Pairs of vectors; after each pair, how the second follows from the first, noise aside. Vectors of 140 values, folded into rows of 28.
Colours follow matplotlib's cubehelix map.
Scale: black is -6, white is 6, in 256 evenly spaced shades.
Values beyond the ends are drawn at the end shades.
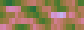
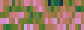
wrapped around, negated.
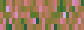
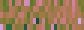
partly zeroed.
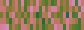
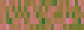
shrunk.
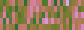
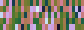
reversed, scaled up.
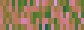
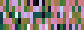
reversed, scaled up.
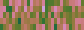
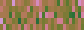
wrapped around, negated, partly zeroed.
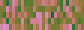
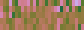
wrapped around, partly zeroed.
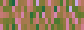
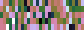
reversed, scaled up.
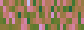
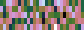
reversed, scaled up.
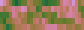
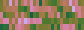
wrapped around, negated.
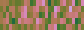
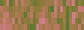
wrapped around, shrunk.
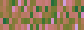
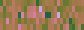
wrapped around, partly zeroed.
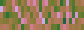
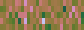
wrapped around, partly zeroed.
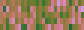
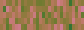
shrunk.
